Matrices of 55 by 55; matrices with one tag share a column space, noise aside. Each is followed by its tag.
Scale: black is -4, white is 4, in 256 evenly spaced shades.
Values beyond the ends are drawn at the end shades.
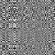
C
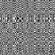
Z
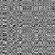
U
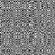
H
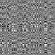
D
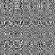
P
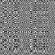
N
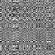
C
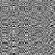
U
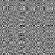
U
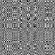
C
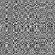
D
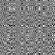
U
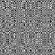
H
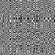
Z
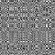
C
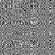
P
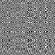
N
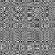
C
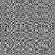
D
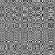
C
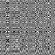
N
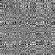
P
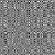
H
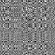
C
